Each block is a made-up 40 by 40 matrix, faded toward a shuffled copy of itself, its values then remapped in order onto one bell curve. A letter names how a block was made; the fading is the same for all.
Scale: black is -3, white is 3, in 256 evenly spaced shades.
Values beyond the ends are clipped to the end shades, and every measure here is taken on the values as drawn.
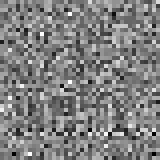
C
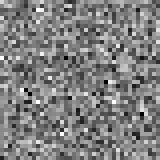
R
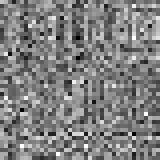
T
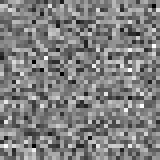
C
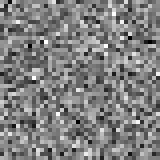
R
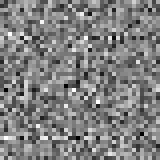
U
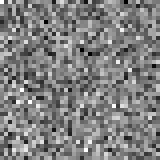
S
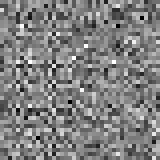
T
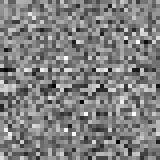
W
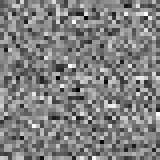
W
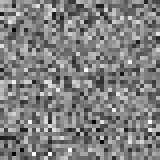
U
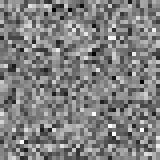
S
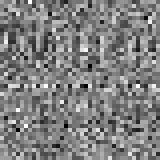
C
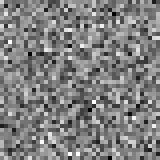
S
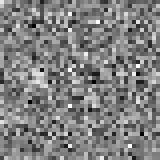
W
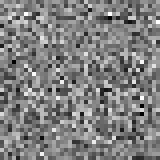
U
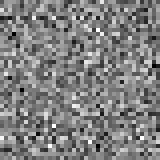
W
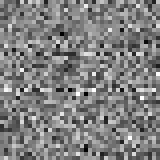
W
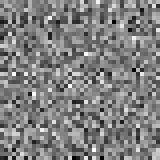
C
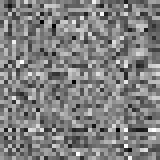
C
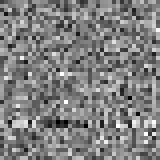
C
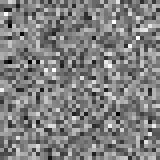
S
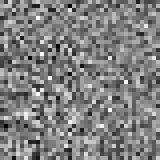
S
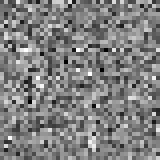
U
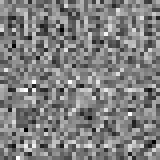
C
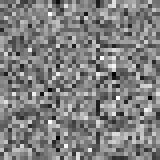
S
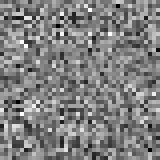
C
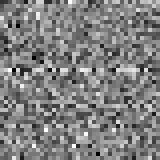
W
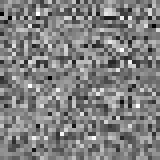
C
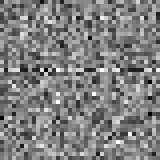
W
